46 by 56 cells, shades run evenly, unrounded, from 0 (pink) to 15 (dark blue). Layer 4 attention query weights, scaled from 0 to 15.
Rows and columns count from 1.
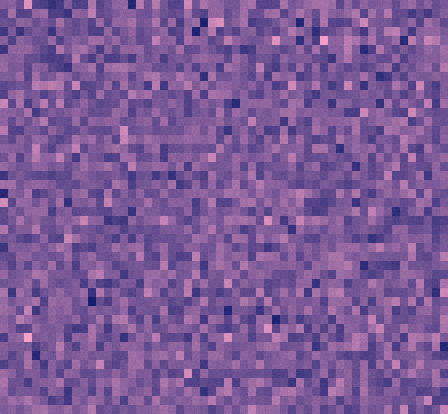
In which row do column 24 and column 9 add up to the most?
38
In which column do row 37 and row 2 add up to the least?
34
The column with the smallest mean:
27
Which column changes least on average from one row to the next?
18
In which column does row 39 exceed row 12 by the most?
56
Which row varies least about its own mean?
26
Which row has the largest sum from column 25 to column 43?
42
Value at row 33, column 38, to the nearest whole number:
5
